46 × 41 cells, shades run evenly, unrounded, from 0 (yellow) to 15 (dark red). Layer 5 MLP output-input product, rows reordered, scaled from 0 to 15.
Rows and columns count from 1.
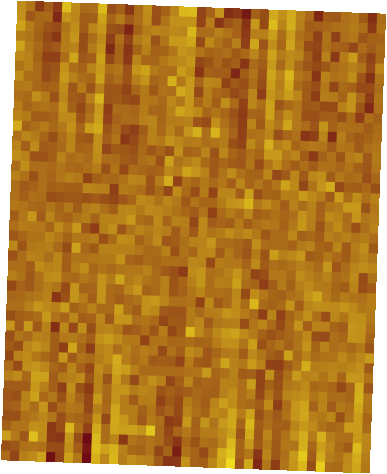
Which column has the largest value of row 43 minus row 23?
6
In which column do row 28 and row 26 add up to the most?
29
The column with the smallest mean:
15
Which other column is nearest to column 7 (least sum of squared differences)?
2
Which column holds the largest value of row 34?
16
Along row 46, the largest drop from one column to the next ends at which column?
11
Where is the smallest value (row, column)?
46, 26
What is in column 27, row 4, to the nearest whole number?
4
